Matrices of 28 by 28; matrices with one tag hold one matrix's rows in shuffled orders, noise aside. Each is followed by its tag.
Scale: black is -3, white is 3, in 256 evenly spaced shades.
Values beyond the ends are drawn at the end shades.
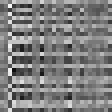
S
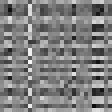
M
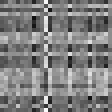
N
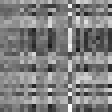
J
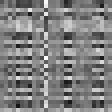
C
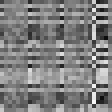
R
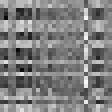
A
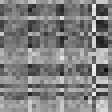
R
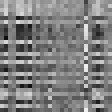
A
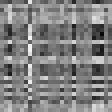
M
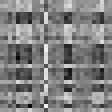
C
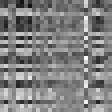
A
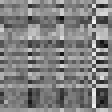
R
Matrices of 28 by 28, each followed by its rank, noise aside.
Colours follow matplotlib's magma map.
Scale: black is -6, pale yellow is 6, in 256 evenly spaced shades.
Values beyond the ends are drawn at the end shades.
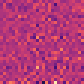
four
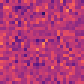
seven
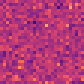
seven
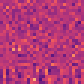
seven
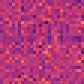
five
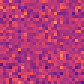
six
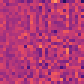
four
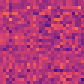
six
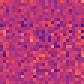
five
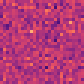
seven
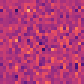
five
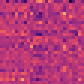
three
